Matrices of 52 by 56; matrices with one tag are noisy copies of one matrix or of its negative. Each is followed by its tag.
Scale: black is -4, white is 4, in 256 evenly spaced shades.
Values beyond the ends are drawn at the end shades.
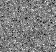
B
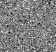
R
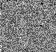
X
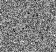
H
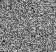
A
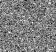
R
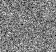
R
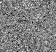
R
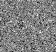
H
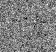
B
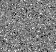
A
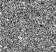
X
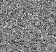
H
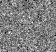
R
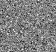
H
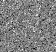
H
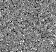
H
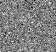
R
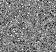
H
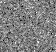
R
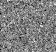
X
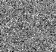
H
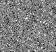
B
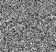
H
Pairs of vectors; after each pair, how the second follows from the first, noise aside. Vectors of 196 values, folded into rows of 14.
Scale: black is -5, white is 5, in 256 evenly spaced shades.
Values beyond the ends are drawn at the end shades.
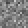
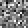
scaled up.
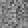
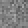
shrunk.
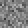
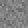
shrunk.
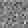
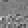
wrapped around, partly zeroed.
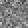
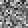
scaled up.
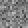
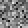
scaled up.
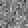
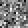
scaled up.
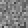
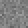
wrapped around, negated, shrunk.
